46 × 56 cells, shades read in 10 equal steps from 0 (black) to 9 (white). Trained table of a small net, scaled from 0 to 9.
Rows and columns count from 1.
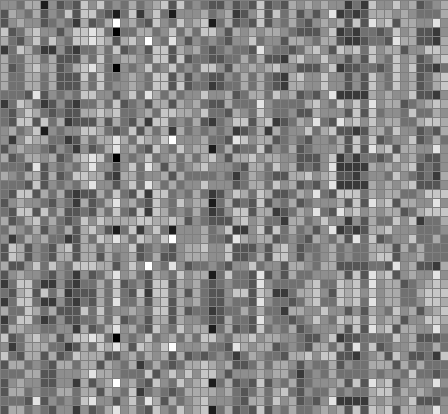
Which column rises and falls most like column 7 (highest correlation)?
1
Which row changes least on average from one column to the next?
42
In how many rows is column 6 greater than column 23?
11
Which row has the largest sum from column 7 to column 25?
5
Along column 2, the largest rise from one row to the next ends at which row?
28
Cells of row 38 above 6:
12
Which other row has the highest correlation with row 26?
2
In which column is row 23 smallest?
27
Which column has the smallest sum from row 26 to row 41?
10
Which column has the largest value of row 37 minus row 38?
15
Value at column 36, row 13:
4
